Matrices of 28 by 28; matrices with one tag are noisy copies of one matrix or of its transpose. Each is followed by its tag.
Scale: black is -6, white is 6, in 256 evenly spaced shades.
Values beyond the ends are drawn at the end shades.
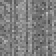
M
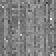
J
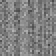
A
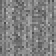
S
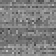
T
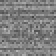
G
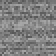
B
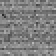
G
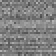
A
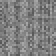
A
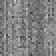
T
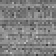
J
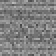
G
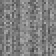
B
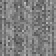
S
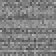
A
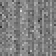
A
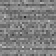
G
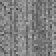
M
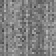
T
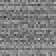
G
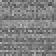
A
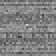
S
